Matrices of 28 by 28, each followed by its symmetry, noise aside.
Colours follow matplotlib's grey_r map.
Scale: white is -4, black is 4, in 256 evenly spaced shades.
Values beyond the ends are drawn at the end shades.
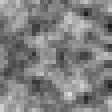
mirrored top to bottom.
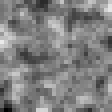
antisymmetric.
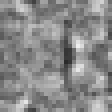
mirrored top to bottom.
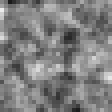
antisymmetric.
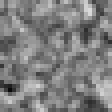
antisymmetric.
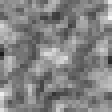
same after a half turn.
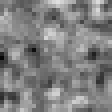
antisymmetric.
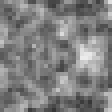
mirrored top to bottom.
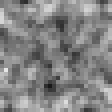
same after a half turn.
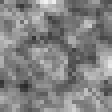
symmetric across the other diagonal.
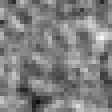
antisymmetric.
